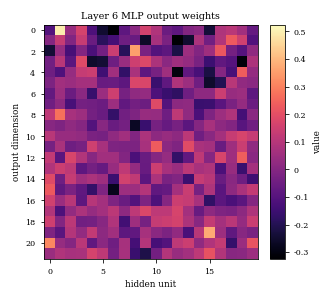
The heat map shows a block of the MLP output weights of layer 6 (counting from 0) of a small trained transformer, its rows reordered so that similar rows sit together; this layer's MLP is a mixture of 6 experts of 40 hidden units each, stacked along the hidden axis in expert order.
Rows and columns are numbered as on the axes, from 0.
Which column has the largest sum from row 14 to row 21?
0
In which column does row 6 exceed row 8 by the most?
6
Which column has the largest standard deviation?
15
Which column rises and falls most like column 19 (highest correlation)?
13
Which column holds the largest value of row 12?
18
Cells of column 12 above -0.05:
16
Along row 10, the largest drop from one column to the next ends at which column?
14
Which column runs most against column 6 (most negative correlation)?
1
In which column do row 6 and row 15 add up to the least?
4
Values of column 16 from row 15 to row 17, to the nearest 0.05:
-0.1 -0.1 0
